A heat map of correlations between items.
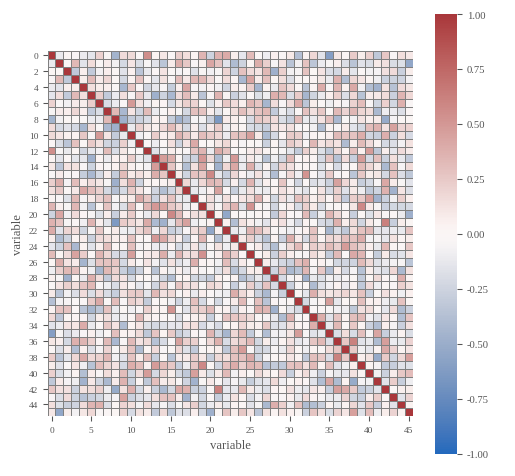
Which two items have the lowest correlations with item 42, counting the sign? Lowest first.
8, 14
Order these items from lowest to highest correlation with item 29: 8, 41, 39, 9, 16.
39, 8, 41, 9, 16
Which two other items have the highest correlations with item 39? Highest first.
19, 13
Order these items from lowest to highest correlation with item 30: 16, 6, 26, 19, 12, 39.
26, 12, 16, 19, 6, 39
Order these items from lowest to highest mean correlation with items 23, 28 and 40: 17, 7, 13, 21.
17, 21, 7, 13
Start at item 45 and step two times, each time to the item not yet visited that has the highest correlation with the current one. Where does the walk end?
36
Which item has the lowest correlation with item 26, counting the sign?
4
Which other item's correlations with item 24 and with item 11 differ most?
37
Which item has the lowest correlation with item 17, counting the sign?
43
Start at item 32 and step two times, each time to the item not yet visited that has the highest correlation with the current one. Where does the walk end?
20
